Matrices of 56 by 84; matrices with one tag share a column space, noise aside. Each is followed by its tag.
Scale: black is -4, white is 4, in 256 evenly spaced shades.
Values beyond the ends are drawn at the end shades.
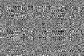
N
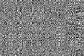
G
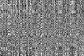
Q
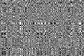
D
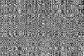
Q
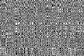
D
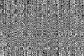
Q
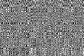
D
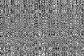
Q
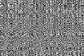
Q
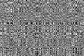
D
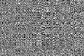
G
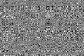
N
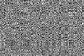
G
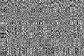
D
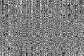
Q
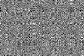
G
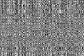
Q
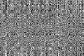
Q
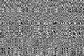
D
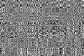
D
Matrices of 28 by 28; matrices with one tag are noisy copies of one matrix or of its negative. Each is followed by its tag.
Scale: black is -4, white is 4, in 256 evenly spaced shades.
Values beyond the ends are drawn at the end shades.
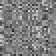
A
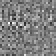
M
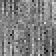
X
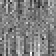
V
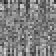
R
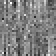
V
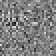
M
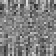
R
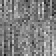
X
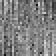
X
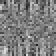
R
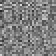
A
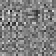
M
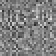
M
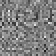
M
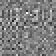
M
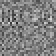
M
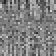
R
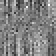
V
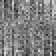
X
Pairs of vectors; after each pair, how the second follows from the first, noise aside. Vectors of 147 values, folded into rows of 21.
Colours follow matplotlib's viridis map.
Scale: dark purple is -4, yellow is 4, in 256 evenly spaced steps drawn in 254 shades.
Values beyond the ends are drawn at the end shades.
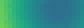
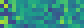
sign-scrambled.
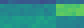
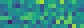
shuffled.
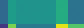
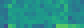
shrunk.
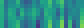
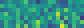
sign-scrambled.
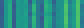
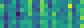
reversed, negated.
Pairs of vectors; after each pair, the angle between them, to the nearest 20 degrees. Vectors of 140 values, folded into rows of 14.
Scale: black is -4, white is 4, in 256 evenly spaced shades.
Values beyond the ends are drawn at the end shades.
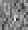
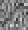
60 degrees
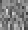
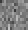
60 degrees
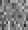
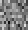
160 degrees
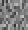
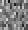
140 degrees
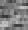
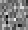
60 degrees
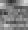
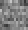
140 degrees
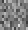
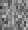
100 degrees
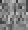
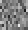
120 degrees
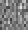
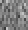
60 degrees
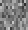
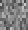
160 degrees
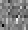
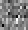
20 degrees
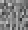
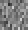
140 degrees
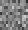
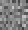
20 degrees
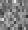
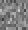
120 degrees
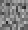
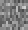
160 degrees
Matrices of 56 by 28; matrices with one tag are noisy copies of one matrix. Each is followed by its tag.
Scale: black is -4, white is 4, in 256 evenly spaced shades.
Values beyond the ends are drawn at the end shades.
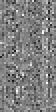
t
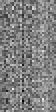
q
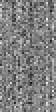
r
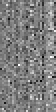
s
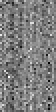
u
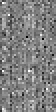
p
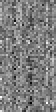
r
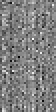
p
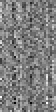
r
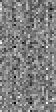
r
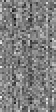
r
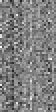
u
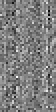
t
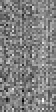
q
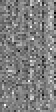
s
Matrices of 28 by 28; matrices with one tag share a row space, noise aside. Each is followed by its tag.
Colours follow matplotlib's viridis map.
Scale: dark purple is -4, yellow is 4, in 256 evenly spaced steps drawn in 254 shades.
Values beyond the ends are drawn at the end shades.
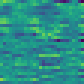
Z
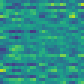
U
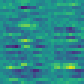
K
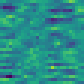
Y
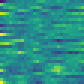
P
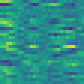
Y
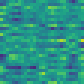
U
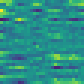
P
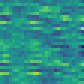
Z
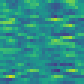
Y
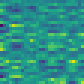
U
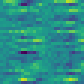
K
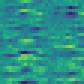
K
